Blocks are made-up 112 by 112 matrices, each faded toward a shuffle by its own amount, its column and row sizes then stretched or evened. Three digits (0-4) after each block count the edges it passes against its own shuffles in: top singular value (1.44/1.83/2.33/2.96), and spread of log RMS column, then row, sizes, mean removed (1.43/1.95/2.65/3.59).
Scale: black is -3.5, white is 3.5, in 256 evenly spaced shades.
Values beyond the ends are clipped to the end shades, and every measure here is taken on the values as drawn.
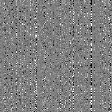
3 4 0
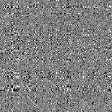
3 3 3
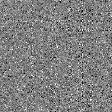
1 2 1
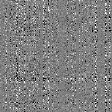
2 4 2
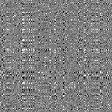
4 3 3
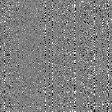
3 4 1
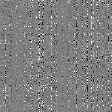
2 4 2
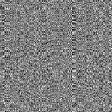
4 3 1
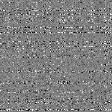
2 2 4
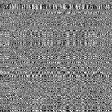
4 1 4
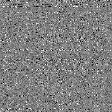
0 2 3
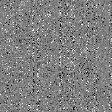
2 3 0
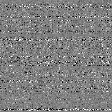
1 1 4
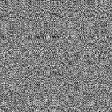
3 1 2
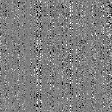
2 4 1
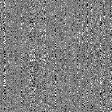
2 4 0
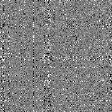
1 4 3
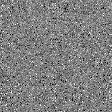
2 1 1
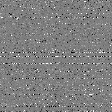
2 0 3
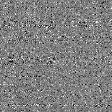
2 1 3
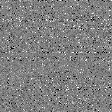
0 1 3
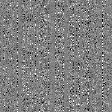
2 4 0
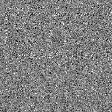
1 1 2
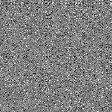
2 2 1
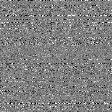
0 0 4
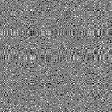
4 2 2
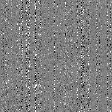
1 4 0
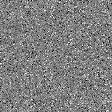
1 1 0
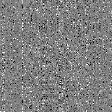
2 3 0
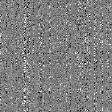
0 4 2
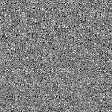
2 0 2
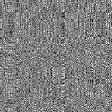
3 3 0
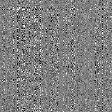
2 4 2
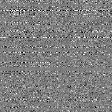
2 1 4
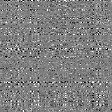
3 2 4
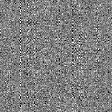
3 3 1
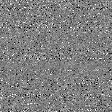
1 0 3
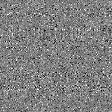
2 0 2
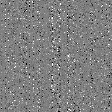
0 3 0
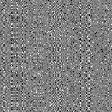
4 3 0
